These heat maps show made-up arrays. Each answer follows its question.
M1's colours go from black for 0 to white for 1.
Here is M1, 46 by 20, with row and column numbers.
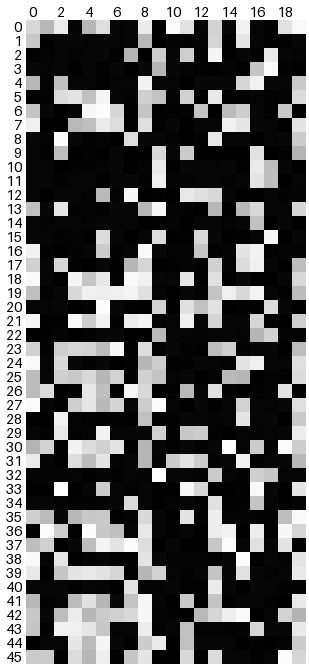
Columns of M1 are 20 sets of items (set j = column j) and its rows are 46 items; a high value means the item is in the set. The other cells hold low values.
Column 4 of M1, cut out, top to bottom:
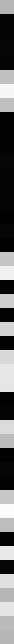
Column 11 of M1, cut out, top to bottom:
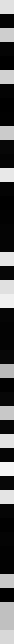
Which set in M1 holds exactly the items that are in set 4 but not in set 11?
6
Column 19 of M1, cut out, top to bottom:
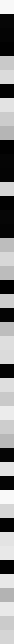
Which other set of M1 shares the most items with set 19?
8
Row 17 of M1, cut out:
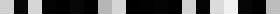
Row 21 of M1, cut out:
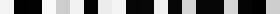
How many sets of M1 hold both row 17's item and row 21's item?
6
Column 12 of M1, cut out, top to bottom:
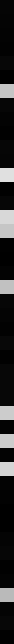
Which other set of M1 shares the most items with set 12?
5
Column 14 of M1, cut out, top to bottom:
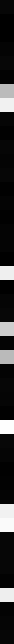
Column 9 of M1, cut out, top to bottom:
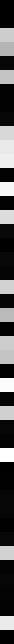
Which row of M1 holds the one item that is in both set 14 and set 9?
25
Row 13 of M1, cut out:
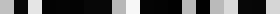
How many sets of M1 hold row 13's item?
8
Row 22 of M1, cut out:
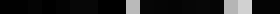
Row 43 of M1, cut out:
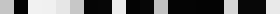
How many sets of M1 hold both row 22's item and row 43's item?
1
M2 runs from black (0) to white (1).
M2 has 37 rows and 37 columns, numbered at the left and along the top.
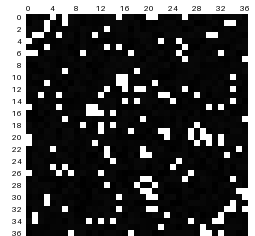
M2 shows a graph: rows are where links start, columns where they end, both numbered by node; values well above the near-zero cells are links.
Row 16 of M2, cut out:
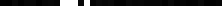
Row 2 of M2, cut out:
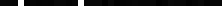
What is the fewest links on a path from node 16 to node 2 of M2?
3
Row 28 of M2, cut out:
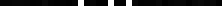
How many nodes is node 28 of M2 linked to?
3
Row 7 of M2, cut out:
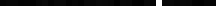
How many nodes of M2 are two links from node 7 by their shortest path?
8
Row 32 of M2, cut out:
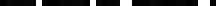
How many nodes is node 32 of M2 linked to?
7
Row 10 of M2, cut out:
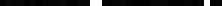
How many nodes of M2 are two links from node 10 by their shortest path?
10
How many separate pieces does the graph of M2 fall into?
2
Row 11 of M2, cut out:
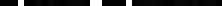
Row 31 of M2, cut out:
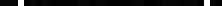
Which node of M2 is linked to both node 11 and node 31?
node 3
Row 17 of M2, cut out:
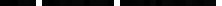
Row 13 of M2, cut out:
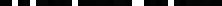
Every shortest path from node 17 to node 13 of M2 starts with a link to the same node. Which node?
node 19
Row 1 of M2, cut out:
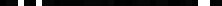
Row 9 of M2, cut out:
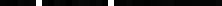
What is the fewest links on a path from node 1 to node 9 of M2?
2
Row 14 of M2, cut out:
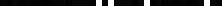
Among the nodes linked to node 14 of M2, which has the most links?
node 34
